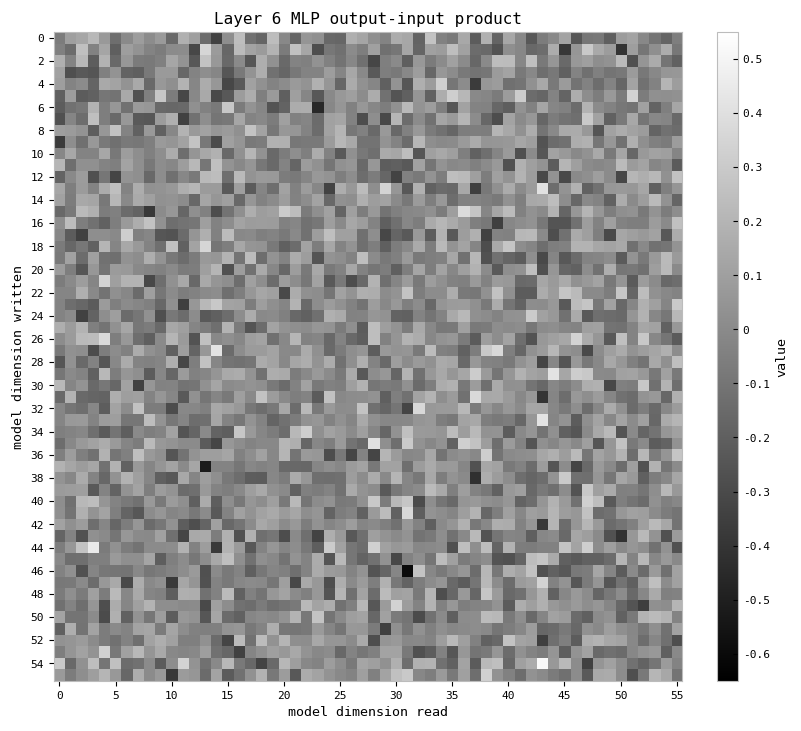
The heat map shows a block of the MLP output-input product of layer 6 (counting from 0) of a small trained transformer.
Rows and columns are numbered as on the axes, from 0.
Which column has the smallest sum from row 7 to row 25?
38
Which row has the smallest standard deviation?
51
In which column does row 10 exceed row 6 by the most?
23
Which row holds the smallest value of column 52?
49
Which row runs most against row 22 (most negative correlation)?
46
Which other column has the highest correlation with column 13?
6
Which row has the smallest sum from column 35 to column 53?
19
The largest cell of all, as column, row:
43, 54
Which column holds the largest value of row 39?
47
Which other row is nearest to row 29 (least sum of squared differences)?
41
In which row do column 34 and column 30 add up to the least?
12
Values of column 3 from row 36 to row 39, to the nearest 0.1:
-0.1 0.1 0 -0.2
